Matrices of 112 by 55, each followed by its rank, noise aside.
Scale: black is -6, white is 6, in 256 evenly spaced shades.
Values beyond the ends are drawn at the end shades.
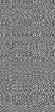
five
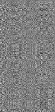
eight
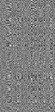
six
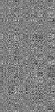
five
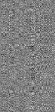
seven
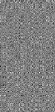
six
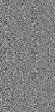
eight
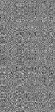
eight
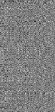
eight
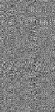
eight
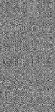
five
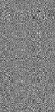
seven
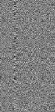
seven
